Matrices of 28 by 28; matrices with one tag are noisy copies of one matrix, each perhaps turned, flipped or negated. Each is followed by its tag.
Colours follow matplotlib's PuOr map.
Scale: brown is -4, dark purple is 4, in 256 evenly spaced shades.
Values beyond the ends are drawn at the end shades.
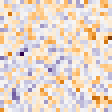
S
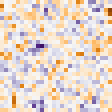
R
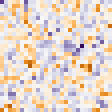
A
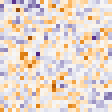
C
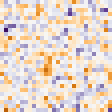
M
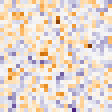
S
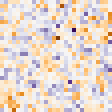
C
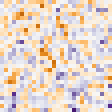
S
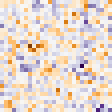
A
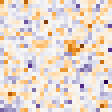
A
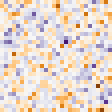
R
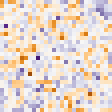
C
